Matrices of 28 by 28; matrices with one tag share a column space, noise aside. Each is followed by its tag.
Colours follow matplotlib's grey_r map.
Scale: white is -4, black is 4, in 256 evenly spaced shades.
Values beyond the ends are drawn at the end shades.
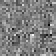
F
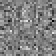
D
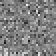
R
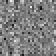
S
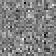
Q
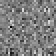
R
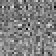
S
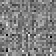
F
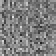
Q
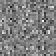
D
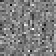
F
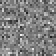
R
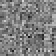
F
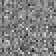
Q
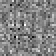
F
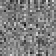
S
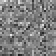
S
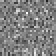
R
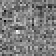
D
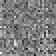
Q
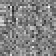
D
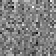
S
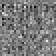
D
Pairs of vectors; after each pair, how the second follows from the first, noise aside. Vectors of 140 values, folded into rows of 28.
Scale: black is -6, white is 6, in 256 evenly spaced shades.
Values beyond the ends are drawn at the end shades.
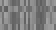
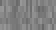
reversed, shrunk.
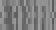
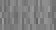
reversed, negated, shrunk.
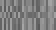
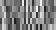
wrapped around, negated, scaled up.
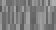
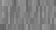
reversed, negated, shrunk.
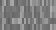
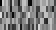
wrapped around, negated, scaled up.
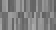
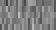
sign-scrambled.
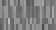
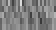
wrapped around.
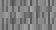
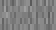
shrunk.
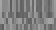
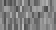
wrapped around.
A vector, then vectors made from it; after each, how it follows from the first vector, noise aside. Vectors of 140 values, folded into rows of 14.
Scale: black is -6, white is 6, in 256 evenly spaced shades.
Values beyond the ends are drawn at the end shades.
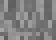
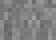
reversed, shrunk.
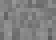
reversed, negated, shrunk.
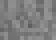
negated, shrunk.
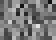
wrapped around, negated, scaled up.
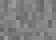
negated, shrunk.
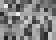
wrapped around, negated, scaled up.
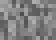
wrapped around, negated.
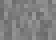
reversed, shrunk.
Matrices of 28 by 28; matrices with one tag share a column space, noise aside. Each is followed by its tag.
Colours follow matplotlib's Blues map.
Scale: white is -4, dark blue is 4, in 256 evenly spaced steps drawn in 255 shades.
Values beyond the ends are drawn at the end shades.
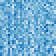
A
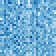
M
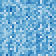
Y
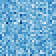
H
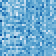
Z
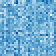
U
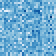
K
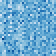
H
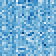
U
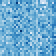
M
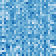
A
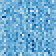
K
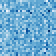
K
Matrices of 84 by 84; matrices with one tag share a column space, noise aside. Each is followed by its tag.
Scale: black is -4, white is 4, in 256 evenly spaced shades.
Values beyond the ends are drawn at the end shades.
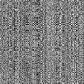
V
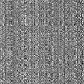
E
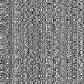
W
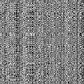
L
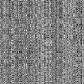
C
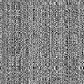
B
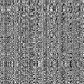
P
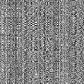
V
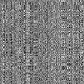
B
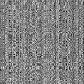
B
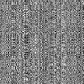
B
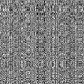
P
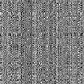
L
